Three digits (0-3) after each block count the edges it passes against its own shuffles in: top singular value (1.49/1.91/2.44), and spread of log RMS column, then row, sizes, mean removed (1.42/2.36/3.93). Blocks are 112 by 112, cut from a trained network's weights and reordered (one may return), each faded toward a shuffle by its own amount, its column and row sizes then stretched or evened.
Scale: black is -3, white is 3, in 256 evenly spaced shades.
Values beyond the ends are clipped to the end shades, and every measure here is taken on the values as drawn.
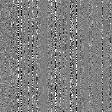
1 3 0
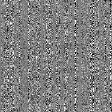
0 3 1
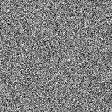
2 0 0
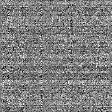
2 2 0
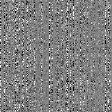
0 3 1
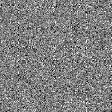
1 1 1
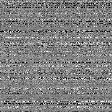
2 1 3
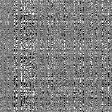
2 3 1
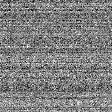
2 1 1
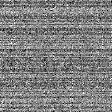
3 2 0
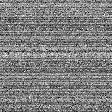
3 0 1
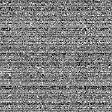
3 2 2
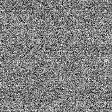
0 1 0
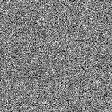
2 0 0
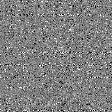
1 1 2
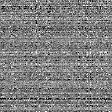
3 2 2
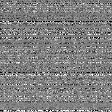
2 1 3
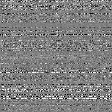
1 1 3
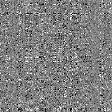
2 2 1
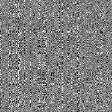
3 3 1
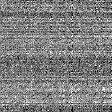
3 2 1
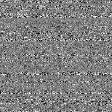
0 0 3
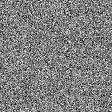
1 0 0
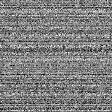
3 0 2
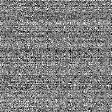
2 2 1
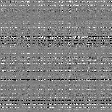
3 2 3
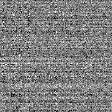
2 2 1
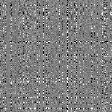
3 3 2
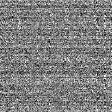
2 2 0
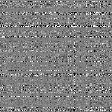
0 2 3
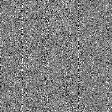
0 2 0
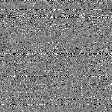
2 1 2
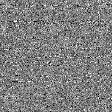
1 0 2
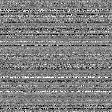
3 0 3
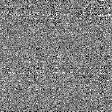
0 2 2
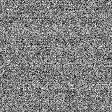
0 0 1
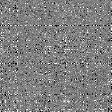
2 2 2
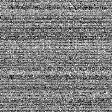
3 1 1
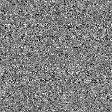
0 0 2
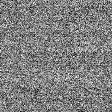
0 1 0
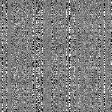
1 3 0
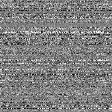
1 0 3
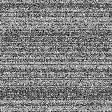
3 0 0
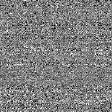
0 2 2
